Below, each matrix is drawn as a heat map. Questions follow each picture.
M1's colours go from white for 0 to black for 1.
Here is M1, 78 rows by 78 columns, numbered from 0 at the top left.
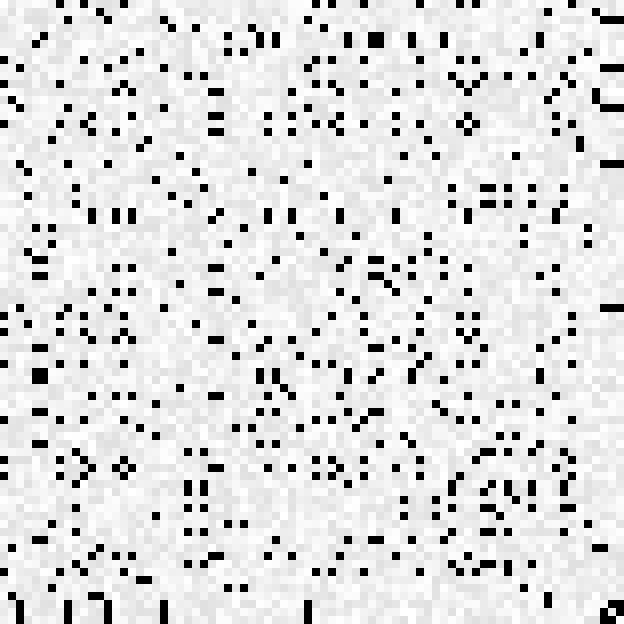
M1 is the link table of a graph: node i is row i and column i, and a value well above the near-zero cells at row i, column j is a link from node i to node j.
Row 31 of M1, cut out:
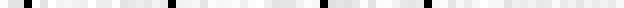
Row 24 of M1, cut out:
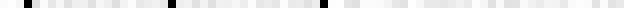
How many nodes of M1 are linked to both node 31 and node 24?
3
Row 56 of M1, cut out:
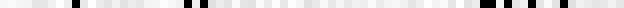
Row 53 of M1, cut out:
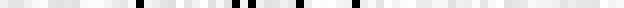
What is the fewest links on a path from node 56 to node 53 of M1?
7
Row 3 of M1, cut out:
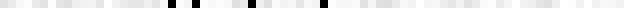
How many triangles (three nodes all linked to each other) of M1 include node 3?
4
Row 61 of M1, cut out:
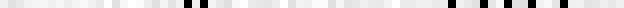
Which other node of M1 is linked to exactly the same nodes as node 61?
node 9
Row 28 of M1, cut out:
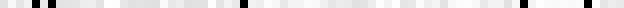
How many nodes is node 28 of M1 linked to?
5
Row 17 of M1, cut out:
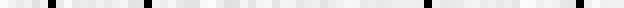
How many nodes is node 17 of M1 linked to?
4
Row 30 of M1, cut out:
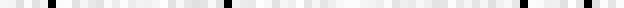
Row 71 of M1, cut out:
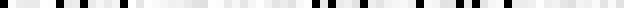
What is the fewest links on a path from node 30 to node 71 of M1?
6
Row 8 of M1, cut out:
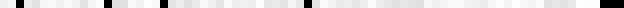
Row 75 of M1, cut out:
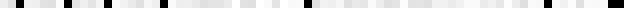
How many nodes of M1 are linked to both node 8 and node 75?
6
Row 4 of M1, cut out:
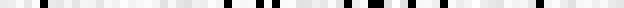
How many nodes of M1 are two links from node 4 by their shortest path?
5
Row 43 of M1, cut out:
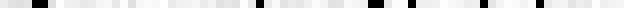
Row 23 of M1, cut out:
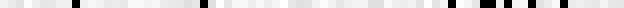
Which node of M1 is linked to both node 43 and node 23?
node 60
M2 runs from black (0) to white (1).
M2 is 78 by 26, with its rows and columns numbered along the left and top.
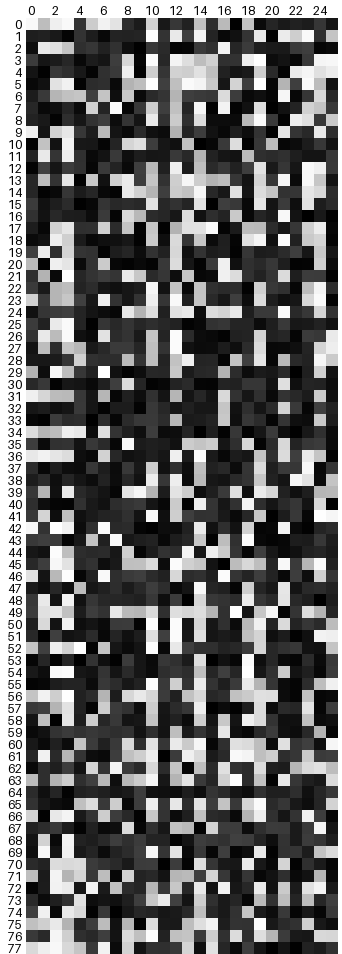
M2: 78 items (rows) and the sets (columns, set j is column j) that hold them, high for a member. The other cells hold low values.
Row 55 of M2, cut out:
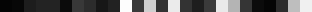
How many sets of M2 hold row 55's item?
7
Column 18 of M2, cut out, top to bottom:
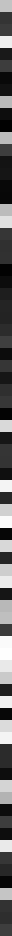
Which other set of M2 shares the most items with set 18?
14
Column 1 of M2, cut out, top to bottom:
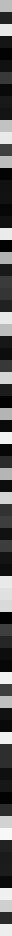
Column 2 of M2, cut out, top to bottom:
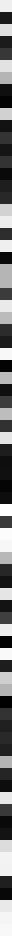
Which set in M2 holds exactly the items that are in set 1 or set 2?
3
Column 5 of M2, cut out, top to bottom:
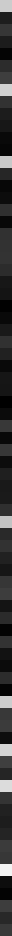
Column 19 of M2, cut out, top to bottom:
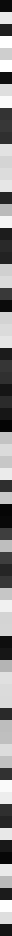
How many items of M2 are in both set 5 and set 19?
6
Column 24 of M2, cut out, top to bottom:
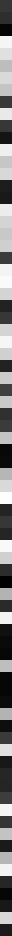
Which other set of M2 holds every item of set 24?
12
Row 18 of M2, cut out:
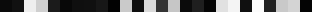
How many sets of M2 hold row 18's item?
10
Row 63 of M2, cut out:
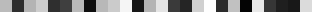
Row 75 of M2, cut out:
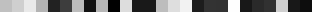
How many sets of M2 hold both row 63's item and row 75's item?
8
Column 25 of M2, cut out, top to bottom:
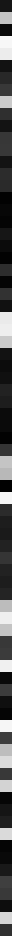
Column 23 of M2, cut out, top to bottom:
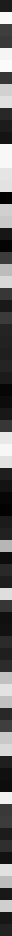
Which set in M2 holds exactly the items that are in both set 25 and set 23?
22
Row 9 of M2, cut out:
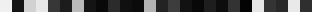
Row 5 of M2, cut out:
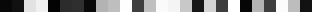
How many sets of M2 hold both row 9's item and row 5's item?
5
